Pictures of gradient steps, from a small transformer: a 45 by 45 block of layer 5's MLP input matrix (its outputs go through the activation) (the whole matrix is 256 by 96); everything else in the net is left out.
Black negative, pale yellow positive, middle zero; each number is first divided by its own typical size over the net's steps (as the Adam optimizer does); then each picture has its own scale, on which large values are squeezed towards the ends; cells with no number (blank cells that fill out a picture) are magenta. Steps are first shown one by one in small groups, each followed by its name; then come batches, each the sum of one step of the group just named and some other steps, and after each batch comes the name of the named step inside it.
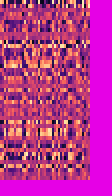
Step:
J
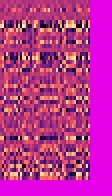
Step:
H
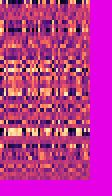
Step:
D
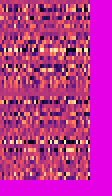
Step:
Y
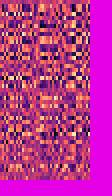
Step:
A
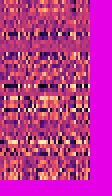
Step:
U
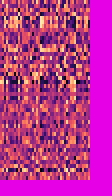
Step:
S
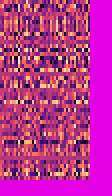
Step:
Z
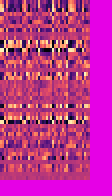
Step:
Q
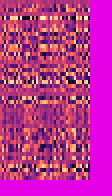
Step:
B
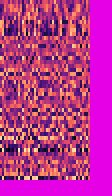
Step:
D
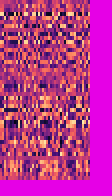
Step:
U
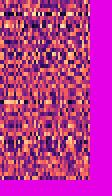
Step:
Z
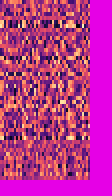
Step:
H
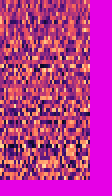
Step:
Y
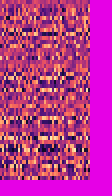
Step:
B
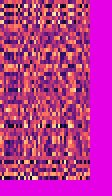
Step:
S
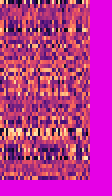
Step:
D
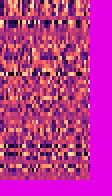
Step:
J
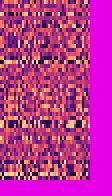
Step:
H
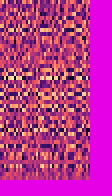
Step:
A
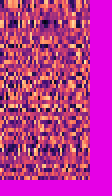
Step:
A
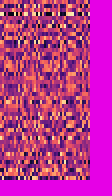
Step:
A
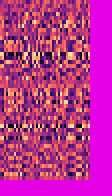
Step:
H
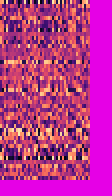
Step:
J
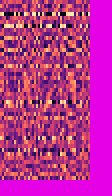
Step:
S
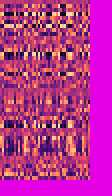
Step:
B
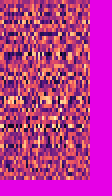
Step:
U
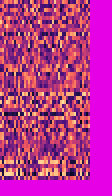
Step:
Q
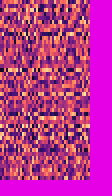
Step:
Y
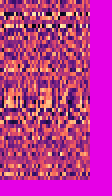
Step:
D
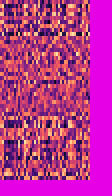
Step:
Z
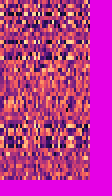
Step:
Z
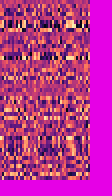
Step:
H
